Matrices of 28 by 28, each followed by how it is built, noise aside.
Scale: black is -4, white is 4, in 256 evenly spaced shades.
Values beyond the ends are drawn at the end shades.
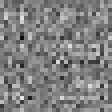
low rank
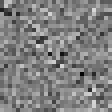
banded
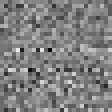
uneven rows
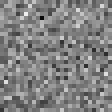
noise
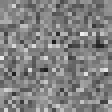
uneven rows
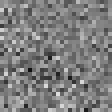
lower triangular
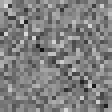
banded
